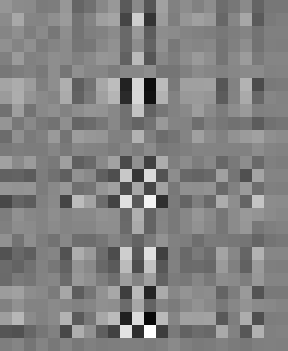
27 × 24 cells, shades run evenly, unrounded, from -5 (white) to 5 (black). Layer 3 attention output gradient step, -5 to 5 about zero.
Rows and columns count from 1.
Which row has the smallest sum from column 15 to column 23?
11
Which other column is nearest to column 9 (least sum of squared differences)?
18
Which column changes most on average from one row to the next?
13
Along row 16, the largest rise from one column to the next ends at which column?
14
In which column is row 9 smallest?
12
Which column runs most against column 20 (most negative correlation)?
15
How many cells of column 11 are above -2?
22
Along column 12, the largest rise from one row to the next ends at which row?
26
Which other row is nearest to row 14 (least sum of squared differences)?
21
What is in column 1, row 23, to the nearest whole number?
-1
